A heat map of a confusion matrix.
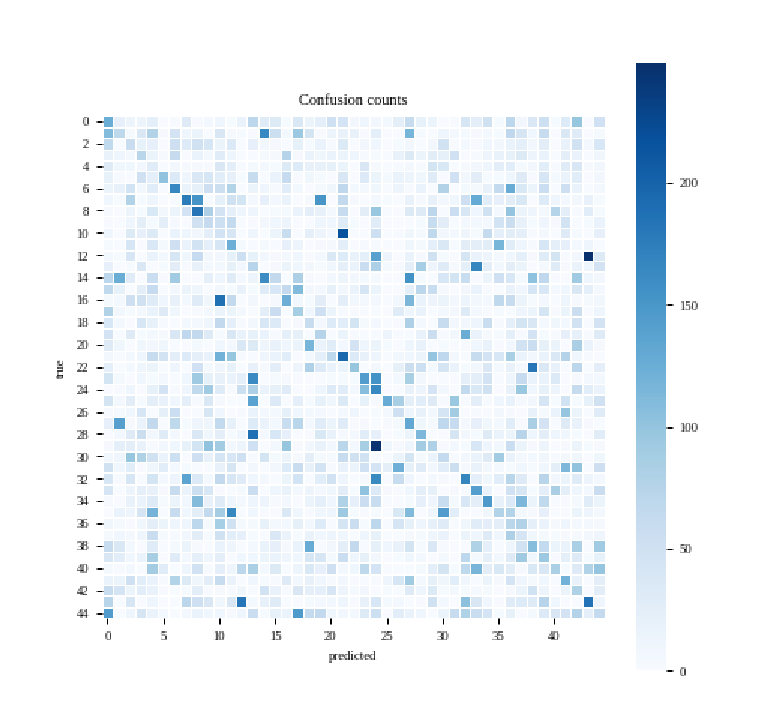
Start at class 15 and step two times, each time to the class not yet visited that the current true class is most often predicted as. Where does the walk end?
0
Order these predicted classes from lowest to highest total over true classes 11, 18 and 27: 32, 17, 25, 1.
25, 32, 17, 1
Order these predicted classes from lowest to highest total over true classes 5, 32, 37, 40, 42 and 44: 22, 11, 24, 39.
22, 11, 39, 24
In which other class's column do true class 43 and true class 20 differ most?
12
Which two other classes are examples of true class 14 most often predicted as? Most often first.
27, 1
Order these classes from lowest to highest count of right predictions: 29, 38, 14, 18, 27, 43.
18, 29, 38, 27, 14, 43
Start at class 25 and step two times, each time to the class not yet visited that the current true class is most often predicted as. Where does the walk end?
33
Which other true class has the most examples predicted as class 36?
6
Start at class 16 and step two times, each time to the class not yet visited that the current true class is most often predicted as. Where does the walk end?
21
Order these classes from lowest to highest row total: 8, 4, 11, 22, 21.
4, 11, 22, 8, 21
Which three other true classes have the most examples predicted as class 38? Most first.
22, 14, 27
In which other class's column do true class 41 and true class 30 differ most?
35
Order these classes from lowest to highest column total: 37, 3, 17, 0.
3, 17, 37, 0
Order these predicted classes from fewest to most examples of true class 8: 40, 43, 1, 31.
1, 43, 31, 40
